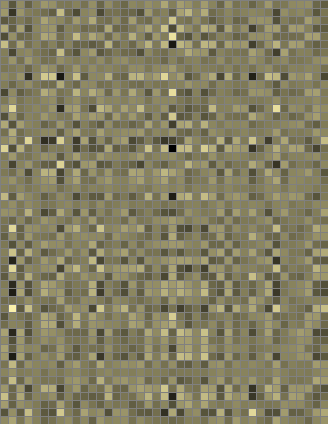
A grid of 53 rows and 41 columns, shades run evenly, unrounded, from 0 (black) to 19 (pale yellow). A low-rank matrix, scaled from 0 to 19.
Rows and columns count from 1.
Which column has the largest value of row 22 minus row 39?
21
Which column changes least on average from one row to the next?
5
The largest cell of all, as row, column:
39, 2
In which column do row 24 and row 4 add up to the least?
32
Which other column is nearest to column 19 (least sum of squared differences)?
3
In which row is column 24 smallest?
34
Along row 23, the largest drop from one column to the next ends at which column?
8
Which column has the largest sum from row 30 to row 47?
22
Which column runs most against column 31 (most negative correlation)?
33
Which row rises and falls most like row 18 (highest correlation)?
27
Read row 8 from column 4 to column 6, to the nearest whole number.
12 10 9
